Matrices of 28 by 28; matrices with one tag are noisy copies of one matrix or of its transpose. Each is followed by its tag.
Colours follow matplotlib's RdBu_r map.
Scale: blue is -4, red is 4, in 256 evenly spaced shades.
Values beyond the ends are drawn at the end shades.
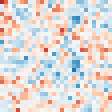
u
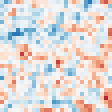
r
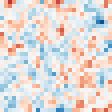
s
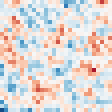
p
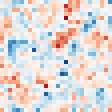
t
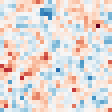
t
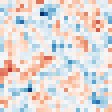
t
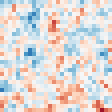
r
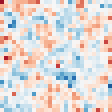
u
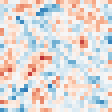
t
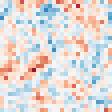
t
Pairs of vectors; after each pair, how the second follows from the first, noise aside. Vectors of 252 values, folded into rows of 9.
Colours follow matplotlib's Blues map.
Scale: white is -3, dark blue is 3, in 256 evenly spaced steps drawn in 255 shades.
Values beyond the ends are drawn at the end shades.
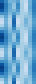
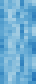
reversed, shrunk.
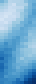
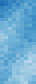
reversed, shrunk.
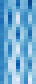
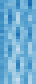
shrunk.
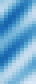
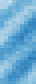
reversed, shrunk.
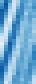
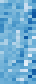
reversed, partly zeroed.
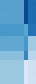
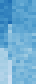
reversed, negated, shrunk.
